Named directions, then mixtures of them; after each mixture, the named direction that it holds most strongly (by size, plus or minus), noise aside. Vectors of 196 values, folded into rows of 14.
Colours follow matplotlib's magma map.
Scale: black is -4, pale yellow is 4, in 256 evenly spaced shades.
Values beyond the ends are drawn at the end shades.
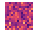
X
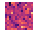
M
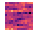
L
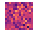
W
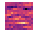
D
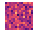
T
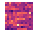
L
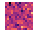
M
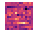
D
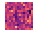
T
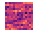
L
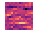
D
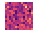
T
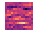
D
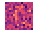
W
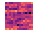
L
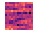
L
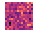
X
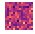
X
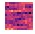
L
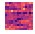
L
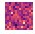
X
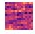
L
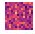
T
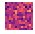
T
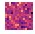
M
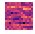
D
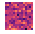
T
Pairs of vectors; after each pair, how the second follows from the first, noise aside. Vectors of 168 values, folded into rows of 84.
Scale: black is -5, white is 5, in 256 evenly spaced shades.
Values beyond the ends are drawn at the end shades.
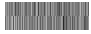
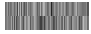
shuffled.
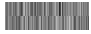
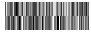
wrapped around, scaled up.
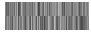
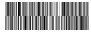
scaled up.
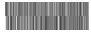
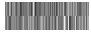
wrapped around.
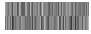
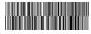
scaled up.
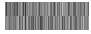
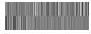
wrapped around, partly zeroed.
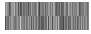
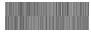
wrapped around, negated, shrunk.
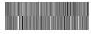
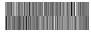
reversed.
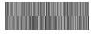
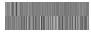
wrapped around, partly zeroed.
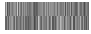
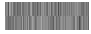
wrapped around, negated, shrunk.
